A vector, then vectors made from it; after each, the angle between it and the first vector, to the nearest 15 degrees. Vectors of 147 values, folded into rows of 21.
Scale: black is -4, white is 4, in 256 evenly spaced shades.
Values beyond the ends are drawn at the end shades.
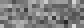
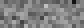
120 degrees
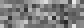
30 degrees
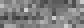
120 degrees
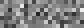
90 degrees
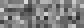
60 degrees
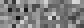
60 degrees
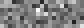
60 degrees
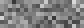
45 degrees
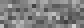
30 degrees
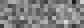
150 degrees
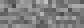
75 degrees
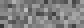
150 degrees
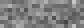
15 degrees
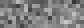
135 degrees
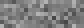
30 degrees
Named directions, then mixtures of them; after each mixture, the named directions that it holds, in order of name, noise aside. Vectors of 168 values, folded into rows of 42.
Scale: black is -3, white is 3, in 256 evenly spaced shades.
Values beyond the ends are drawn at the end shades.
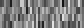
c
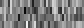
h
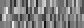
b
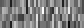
b, c.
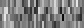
b, c, h.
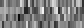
b, c, h.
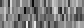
h.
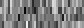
h.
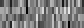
b, c.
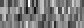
b, c, h.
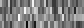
h.
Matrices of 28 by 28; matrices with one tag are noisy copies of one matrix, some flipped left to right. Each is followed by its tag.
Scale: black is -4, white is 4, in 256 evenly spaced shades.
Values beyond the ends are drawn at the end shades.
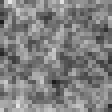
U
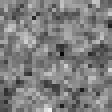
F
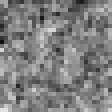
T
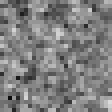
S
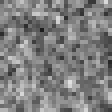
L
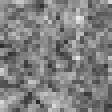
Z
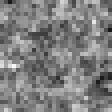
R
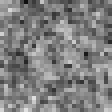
T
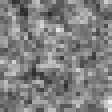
S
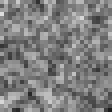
Z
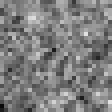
Z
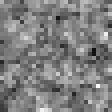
F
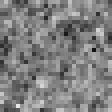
L
